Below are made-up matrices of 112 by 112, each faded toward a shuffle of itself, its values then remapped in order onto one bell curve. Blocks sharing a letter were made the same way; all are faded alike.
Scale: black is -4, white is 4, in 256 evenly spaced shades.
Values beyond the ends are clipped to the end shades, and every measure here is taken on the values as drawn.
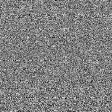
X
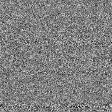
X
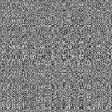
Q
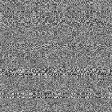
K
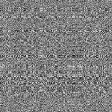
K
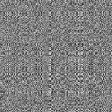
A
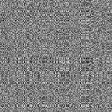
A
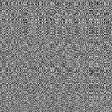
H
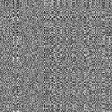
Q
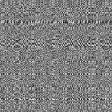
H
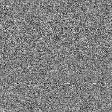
X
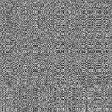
A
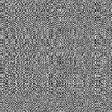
Q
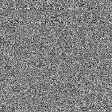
X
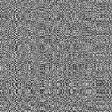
Q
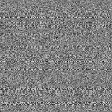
K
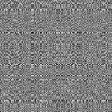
H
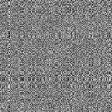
A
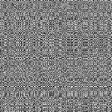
H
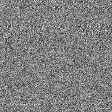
X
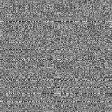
K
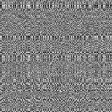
H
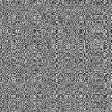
Q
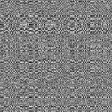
H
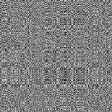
Q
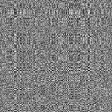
A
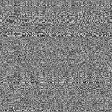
K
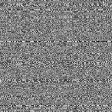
K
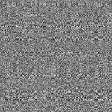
K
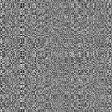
Q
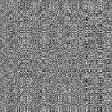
Q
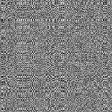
A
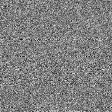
X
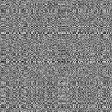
H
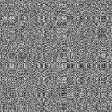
A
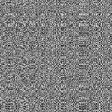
A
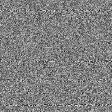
X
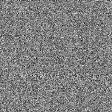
X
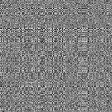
H
